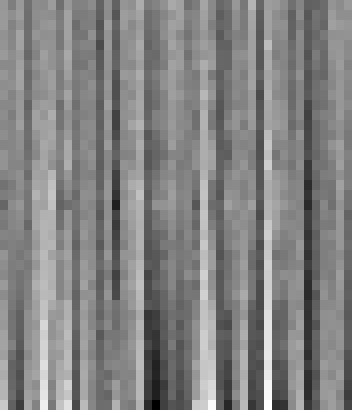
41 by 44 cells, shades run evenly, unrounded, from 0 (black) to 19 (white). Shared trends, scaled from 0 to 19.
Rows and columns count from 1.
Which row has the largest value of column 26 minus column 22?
41
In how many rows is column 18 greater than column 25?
40
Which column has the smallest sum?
39
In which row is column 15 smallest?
21
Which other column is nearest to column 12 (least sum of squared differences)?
30
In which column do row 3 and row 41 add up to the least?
20
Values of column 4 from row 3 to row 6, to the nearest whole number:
8 8 8 8
